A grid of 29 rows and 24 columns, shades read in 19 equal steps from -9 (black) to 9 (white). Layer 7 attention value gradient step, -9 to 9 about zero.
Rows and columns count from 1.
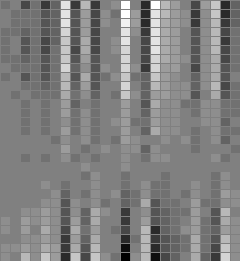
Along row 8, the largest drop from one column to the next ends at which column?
8
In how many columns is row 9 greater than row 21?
9
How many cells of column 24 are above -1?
15
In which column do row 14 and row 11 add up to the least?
23
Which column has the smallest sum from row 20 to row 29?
13
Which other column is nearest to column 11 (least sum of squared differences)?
14
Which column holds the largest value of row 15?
16
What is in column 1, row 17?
0
